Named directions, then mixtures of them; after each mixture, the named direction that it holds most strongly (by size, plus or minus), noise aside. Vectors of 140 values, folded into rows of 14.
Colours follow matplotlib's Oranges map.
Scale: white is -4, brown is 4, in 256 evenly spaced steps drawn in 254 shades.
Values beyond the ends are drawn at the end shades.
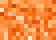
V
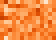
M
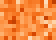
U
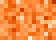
U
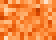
M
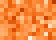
U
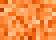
V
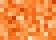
V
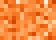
U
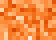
V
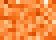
M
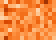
M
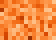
V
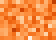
V
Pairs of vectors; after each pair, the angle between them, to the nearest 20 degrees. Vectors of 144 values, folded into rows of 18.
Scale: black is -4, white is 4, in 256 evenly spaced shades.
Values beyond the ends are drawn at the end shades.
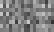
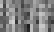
40 degrees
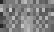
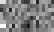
140 degrees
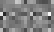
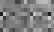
160 degrees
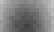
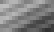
80 degrees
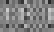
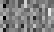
60 degrees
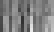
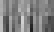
160 degrees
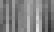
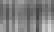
140 degrees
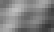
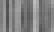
80 degrees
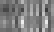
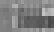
80 degrees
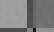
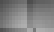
80 degrees
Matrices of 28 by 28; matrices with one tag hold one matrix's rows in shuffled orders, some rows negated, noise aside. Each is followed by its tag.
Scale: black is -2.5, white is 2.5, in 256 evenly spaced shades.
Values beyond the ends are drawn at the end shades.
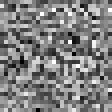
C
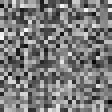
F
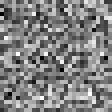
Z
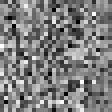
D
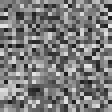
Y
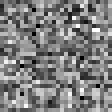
C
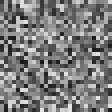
F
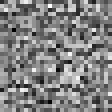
C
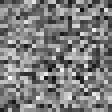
C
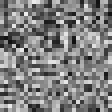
Y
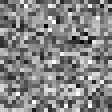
C
